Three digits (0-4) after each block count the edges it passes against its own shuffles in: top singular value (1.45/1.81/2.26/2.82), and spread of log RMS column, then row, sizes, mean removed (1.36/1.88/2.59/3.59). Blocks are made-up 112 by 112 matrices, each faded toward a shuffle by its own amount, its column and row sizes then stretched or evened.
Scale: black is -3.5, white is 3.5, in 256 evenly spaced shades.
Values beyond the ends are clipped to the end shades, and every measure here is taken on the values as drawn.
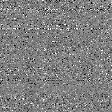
2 1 3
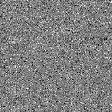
2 0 1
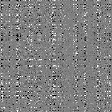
4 4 3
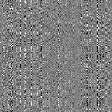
4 4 0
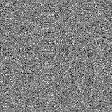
2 0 1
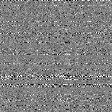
3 0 4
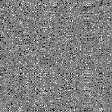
3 2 2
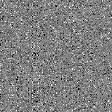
2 2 0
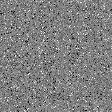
0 2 0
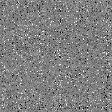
1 2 1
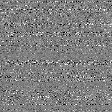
2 0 4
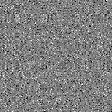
3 0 0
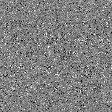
0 0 2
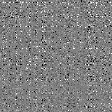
2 3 3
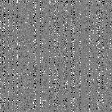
1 4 2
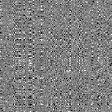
4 3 2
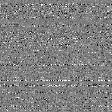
2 0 4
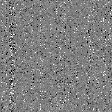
1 3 0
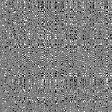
4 3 2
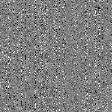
1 4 0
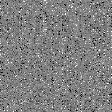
2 2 0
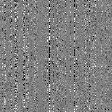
3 4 1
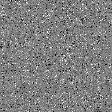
0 2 1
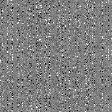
1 4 0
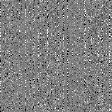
1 4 1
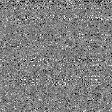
2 1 3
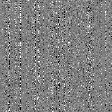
2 4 0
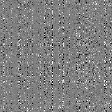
3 4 2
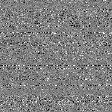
0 0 4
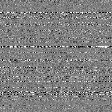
3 0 4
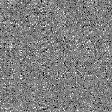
2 1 1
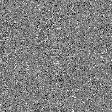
0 2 0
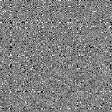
3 2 3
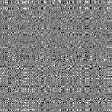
4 2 4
